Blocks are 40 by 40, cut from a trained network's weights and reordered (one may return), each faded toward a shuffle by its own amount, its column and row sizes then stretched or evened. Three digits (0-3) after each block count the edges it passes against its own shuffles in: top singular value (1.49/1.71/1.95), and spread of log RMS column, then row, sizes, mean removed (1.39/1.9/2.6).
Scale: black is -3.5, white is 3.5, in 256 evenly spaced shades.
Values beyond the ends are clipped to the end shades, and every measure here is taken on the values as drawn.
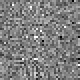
0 1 0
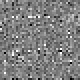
1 2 1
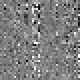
0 3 1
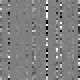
3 3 0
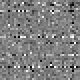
2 1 2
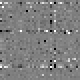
3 1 2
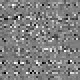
1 1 3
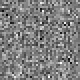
0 1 1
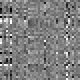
3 3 1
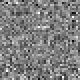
1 0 2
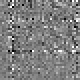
1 2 2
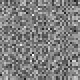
3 0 0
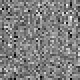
0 2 0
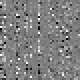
0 3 0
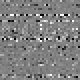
2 0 3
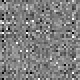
3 1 0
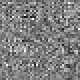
1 0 2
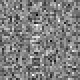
1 1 0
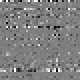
2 1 3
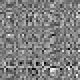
3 1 2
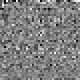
0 1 3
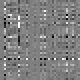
3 3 2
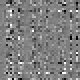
2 3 2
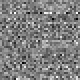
2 0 2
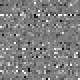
1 0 2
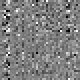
0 3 2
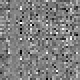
2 3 1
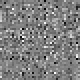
2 2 1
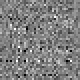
1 2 1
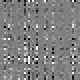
2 3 2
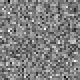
1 0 0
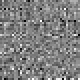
2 1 2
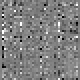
2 3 2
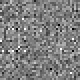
1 1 0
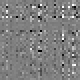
1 3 2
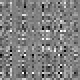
3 3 2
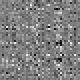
1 3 2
